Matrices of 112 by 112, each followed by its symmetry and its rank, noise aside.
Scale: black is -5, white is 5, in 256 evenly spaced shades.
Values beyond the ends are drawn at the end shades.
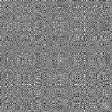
symmetric, rank four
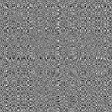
antisymmetric, rank four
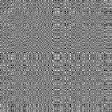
symmetric, rank three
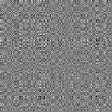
symmetric, rank three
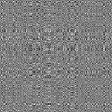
antisymmetric, rank four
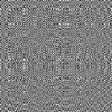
symmetric, rank four
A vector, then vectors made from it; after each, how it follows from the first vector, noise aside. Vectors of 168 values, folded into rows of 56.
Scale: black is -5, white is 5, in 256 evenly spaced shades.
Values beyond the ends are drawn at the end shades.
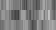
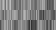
wrapped around.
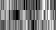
scaled up.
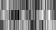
scaled up.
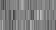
reversed, negated, partly zeroed.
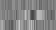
reversed, negated, partly zeroed.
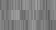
negated, shrunk.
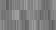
negated, shrunk.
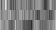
wrapped around.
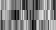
scaled up.
